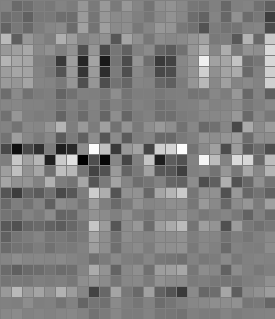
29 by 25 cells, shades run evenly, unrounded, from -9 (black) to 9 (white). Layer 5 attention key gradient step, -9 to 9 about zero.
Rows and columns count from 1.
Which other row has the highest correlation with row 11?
13
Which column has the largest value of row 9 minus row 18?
2
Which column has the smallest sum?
8
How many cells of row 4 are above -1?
21
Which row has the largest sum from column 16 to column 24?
15
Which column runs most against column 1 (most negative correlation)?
16
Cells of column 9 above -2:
25
